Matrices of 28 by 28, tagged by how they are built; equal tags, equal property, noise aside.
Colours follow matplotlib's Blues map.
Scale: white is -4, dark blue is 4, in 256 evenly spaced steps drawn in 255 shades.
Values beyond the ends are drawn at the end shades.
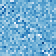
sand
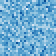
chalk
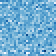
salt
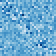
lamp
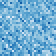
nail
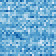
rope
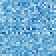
salt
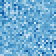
sand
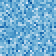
chalk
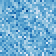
nail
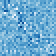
lamp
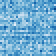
rope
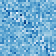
lamp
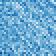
nail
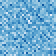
nail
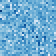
sand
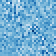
sand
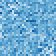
sand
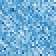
nail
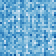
rope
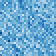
nail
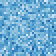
chalk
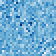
sand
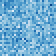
rope
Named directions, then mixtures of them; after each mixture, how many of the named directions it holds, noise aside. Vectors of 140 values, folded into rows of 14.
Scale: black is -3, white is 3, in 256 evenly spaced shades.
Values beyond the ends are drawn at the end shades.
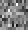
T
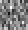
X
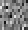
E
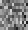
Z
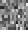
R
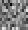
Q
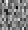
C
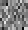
four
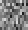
four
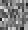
four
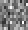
three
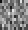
one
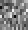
four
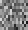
one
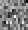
two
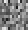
four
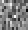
four
